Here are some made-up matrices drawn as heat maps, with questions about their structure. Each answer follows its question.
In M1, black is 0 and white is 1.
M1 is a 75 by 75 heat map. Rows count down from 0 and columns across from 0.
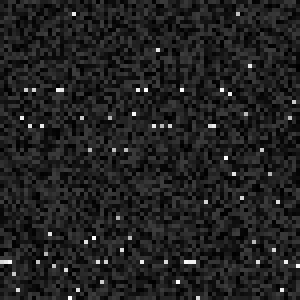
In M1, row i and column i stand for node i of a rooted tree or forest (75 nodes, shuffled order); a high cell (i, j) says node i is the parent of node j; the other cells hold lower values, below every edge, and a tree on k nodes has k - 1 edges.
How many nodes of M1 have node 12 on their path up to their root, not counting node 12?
2
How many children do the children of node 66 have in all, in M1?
2
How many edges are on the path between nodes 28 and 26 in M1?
3
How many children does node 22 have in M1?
8
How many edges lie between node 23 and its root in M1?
7
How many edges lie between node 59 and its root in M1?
6
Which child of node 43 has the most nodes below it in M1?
67
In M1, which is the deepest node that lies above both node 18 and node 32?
3
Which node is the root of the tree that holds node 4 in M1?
54
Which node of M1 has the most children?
65
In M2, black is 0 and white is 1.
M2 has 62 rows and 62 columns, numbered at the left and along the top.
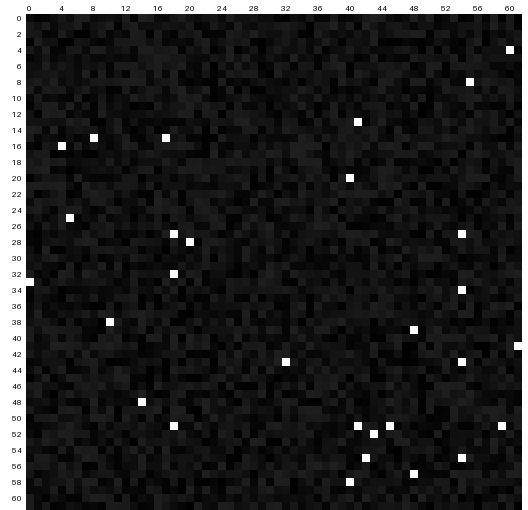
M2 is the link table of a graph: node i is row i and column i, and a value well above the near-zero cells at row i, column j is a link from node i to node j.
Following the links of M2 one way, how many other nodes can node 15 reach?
5
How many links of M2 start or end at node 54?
4
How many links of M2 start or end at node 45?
1
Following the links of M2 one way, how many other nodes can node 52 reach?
4
